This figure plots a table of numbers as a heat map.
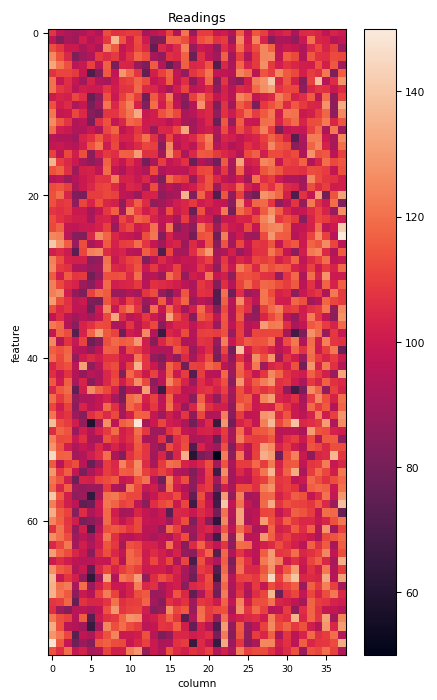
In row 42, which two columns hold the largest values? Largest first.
37, 28
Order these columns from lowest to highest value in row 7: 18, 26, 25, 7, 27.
18, 25, 7, 26, 27
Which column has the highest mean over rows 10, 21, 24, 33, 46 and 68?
0
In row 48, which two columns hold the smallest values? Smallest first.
5, 21
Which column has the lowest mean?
21
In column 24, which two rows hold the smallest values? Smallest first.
6, 27
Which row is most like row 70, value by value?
49
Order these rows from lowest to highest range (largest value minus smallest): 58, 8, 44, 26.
8, 26, 44, 58
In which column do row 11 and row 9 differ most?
19
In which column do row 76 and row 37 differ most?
31
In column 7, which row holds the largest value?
67
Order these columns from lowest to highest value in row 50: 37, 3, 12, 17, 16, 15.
15, 37, 12, 3, 16, 17
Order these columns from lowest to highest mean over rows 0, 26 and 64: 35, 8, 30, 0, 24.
8, 30, 24, 35, 0
